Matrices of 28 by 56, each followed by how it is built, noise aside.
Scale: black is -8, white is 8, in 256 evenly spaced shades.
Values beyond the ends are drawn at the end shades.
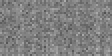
blocks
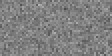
noise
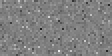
sparse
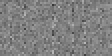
uneven columns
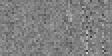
uneven columns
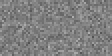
noise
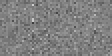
uneven columns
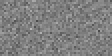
noise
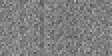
repeating rows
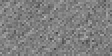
Hankel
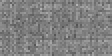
blocks
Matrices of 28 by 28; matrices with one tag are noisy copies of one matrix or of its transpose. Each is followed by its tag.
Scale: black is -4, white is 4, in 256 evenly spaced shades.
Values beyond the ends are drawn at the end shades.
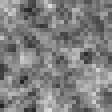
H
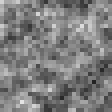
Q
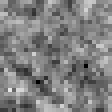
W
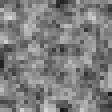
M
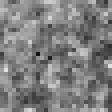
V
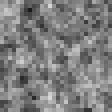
H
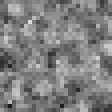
M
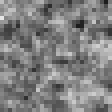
H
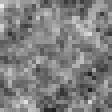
Q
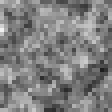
Q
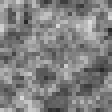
Q
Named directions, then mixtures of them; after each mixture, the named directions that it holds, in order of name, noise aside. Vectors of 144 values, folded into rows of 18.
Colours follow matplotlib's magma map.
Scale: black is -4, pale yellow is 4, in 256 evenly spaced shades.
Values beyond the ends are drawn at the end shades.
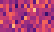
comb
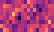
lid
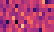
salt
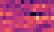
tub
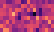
lid, tub.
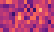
comb, lid.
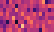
salt.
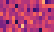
salt.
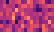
lid, salt.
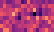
lid, tub.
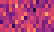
comb.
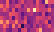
comb, salt.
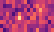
lid.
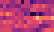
tub.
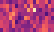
comb, lid.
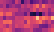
tub.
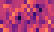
lid.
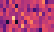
salt.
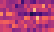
comb, tub.
